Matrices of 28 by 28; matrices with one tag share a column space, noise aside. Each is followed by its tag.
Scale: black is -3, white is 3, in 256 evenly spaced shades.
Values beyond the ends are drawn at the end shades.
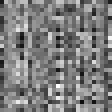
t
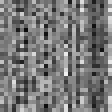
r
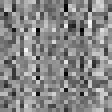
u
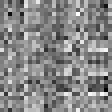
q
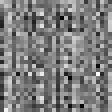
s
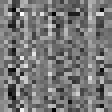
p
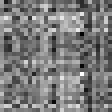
s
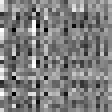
u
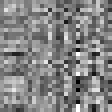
r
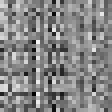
q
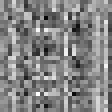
u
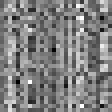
s
